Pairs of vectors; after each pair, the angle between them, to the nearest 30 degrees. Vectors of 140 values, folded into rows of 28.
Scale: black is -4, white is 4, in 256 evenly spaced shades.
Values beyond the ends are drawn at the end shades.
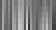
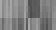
120 degrees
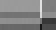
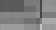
150 degrees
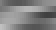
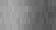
60 degrees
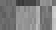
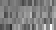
60 degrees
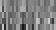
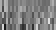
30 degrees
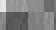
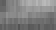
90 degrees
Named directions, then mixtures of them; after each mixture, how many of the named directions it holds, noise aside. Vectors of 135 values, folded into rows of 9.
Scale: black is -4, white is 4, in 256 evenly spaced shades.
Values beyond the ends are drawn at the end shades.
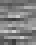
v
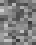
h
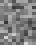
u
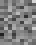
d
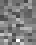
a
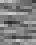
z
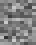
two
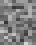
one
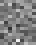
four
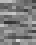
one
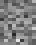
two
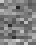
four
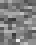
four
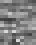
three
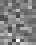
two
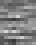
one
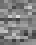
two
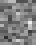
three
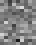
four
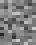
two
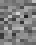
one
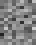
one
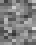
two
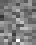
one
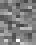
two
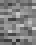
four
